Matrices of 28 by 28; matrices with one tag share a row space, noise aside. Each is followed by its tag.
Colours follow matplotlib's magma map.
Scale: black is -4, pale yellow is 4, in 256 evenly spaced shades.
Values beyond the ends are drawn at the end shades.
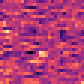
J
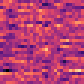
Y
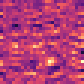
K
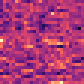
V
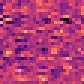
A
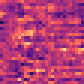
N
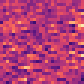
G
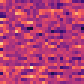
V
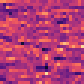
Y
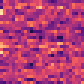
V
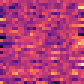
K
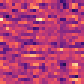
J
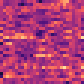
A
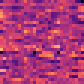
K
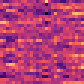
Y
